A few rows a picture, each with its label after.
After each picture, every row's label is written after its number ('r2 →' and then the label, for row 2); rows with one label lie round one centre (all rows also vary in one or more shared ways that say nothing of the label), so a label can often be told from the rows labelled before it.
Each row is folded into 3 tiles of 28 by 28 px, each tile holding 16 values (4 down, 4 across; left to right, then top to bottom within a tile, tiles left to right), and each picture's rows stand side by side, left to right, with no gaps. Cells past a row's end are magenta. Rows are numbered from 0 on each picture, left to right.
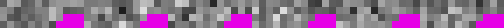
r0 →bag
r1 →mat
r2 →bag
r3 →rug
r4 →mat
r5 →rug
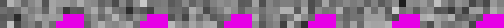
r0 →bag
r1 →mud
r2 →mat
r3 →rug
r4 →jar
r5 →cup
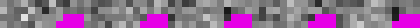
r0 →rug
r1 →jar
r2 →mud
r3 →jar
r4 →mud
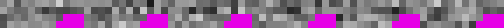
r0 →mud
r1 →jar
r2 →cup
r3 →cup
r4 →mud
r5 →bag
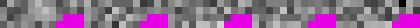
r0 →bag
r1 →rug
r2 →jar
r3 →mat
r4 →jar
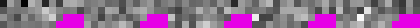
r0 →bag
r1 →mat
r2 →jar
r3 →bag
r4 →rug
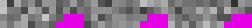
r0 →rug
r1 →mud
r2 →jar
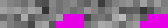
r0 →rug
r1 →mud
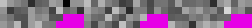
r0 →jar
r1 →rug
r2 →jar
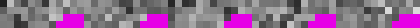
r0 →bag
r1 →rug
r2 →mud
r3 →rug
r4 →cup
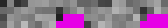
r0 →mud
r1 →mud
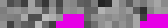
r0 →rug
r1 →mud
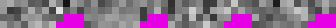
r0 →jar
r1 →mud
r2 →mat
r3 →bag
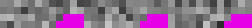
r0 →cup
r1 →mat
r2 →rug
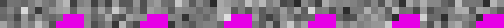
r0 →mat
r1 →rug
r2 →bag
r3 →jar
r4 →jar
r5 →jar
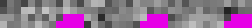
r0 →mat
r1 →bag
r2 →mud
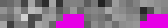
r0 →rug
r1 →mud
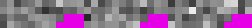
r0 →mud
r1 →mud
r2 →mat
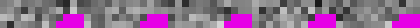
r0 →cup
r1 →mat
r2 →mud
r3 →jar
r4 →jar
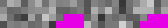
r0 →bag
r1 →mat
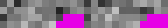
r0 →mud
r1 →mud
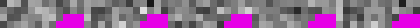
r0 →bag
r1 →jar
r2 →cup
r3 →mud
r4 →jar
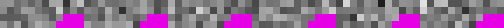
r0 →jar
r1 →mat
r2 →rug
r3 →cup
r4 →bag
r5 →rug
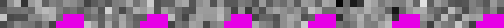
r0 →bag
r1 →mat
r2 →bag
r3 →jar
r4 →mud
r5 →rug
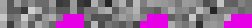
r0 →rug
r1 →bag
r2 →rug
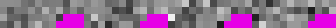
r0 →jar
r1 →cup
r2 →bag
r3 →mud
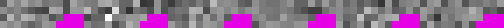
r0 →cup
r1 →rug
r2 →mat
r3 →mud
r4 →rug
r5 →bag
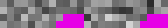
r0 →rug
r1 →cup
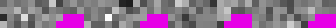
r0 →rug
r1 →rug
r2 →bag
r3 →mat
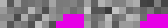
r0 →rug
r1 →rug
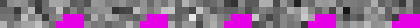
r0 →mat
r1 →cup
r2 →rug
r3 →bag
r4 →jar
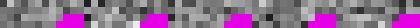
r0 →bag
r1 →mud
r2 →mud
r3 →bag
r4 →cup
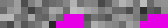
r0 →cup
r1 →mud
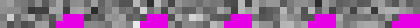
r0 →cup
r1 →jar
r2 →cup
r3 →jar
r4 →mat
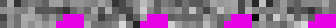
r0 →mud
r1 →mat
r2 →mat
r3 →mud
